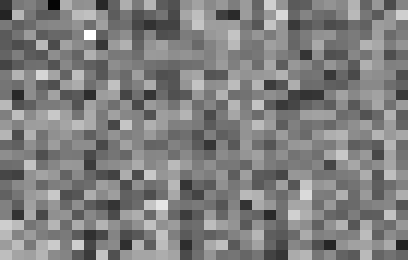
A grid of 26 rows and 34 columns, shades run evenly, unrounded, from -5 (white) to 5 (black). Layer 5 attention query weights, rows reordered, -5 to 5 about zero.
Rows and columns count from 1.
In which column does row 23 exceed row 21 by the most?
14
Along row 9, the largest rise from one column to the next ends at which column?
23
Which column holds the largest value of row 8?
28
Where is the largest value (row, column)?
1, 5
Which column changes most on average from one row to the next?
13
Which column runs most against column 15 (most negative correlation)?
17
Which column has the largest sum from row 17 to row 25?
16
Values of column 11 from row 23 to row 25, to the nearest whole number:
0 2 3
